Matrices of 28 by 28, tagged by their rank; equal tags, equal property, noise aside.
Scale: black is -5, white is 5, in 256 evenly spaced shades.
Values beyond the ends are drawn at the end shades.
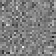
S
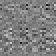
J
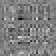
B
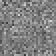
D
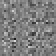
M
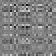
B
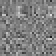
J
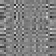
B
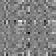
J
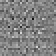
M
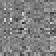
J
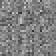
S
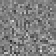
D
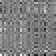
B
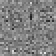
S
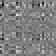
B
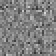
D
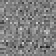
M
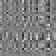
B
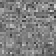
S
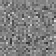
S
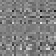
J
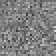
D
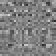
J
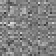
M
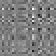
B
